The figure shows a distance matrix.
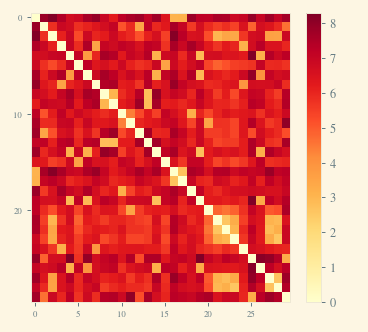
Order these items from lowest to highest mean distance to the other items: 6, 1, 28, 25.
28, 1, 6, 25
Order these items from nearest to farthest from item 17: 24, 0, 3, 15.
0, 15, 24, 3
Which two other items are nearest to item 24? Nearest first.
3, 7
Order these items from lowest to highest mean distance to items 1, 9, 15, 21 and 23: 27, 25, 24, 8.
27, 8, 24, 25
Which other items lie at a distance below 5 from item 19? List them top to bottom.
4, 6, 14, 26
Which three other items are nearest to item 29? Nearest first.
25, 1, 12
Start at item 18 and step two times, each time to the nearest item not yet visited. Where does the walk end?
11
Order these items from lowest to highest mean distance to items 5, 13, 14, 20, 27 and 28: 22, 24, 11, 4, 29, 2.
22, 2, 11, 24, 4, 29
